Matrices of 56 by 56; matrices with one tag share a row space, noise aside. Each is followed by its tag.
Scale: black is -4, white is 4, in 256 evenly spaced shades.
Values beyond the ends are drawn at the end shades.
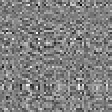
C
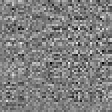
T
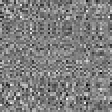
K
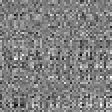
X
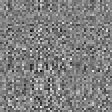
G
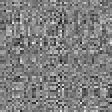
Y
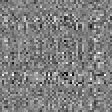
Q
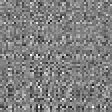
G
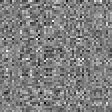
C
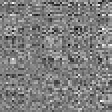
T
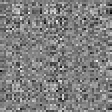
Y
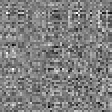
T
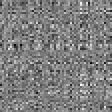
X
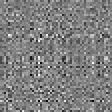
G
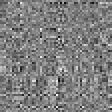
Y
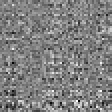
T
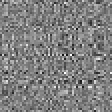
Q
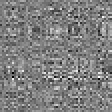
T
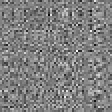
Q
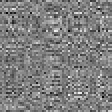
T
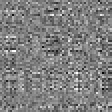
T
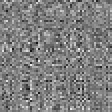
C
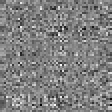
Y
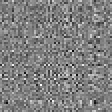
Q
